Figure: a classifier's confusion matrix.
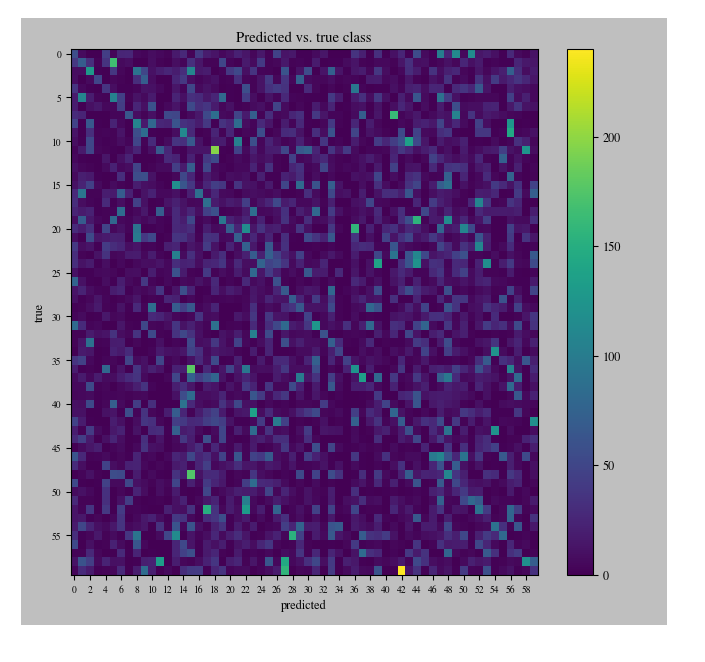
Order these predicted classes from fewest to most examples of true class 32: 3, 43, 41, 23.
3, 41, 43, 23
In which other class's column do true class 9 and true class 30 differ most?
56
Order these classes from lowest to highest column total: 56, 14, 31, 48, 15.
31, 14, 56, 48, 15
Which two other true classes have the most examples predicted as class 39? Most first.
24, 37
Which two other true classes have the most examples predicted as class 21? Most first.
10, 8
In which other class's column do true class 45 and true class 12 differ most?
55
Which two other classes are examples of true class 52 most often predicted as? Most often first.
17, 22
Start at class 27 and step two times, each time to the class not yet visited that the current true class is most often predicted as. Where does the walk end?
2
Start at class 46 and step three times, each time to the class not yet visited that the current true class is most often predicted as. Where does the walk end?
23
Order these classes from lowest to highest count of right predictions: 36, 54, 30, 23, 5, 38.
38, 30, 23, 54, 5, 36
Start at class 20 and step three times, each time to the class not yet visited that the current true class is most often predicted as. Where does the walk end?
13
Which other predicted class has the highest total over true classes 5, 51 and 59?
42
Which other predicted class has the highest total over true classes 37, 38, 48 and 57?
15
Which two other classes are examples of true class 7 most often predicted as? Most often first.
41, 49
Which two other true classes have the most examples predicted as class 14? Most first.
9, 40
